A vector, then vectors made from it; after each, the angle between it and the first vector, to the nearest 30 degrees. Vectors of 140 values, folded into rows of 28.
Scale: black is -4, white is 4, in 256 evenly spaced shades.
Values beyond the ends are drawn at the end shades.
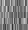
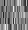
120 degrees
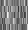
60 degrees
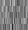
30 degrees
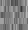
60 degrees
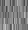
150 degrees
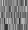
60 degrees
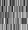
150 degrees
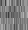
90 degrees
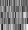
90 degrees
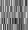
60 degrees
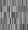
90 degrees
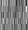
60 degrees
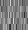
90 degrees
